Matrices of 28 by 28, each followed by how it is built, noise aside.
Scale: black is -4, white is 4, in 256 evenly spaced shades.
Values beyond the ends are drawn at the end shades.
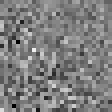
lower triangular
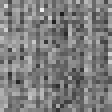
blocks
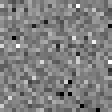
sparse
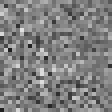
lower triangular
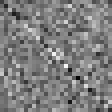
diagonal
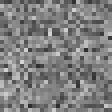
blocks
